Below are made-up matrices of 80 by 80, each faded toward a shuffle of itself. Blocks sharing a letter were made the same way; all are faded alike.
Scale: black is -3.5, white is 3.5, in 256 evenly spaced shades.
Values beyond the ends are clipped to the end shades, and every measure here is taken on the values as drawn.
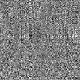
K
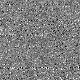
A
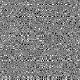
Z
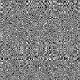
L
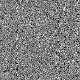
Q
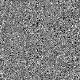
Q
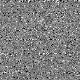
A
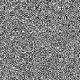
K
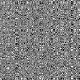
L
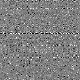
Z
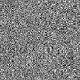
K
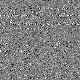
A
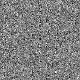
Q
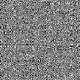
K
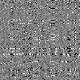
Z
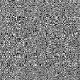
K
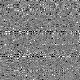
Z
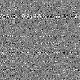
Z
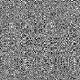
K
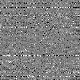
Z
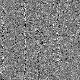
Q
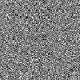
K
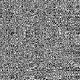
K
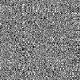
K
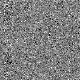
Q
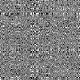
L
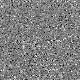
A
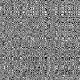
L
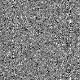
Q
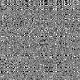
Z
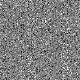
Q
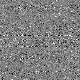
A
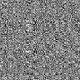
K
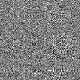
K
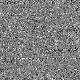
A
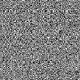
K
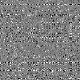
Z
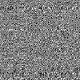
K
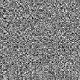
K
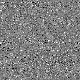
A
